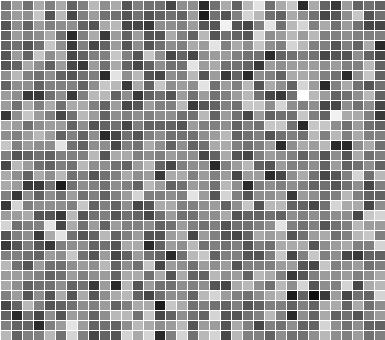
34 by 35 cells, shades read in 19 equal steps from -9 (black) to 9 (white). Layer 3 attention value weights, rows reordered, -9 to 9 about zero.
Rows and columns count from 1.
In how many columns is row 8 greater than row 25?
14
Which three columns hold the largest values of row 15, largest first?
6, 1, 30
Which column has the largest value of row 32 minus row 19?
20
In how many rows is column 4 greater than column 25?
9
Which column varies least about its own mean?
17
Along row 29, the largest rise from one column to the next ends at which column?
12
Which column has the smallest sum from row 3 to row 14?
35
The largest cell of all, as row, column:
10, 28
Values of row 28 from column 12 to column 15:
3 3 -1 3
